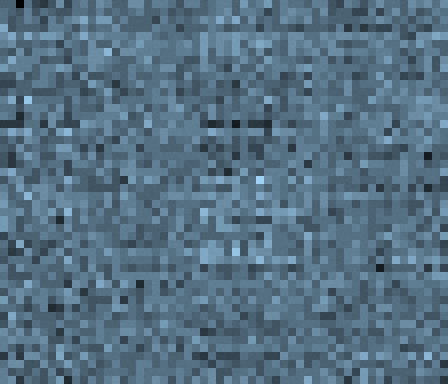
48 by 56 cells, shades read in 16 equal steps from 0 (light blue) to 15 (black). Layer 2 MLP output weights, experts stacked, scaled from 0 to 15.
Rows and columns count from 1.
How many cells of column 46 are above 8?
9
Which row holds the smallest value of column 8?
45
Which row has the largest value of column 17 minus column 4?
13
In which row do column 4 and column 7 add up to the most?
39
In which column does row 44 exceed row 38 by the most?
3
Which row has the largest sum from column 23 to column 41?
16
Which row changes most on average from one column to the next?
48
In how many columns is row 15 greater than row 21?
18
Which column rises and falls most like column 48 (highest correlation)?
54
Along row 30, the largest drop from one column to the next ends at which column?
34
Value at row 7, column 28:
5
